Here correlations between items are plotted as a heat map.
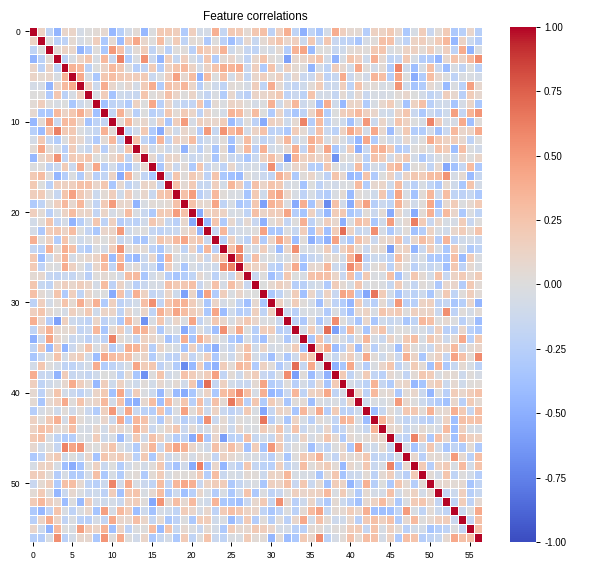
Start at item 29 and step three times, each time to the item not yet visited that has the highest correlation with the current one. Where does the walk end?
39
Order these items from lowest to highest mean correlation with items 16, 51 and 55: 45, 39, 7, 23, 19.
19, 23, 7, 39, 45
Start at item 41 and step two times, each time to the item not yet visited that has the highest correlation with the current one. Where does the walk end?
26
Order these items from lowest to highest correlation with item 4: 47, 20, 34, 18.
47, 34, 20, 18
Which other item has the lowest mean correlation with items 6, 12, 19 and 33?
29
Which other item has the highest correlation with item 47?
53
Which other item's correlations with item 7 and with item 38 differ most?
14
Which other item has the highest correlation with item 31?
52
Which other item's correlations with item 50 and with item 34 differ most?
20
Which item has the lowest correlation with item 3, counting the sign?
32
